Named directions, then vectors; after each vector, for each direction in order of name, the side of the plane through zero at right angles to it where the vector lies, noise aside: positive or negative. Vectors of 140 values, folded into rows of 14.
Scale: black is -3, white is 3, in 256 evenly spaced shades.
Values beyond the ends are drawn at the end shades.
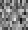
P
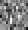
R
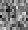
negative, positive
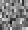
negative, negative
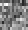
negative, negative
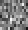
positive, positive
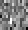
positive, positive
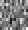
negative, negative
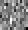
positive, positive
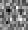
negative, positive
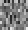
negative, negative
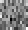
negative, negative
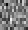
positive, positive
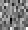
negative, negative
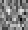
positive, negative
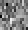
positive, positive
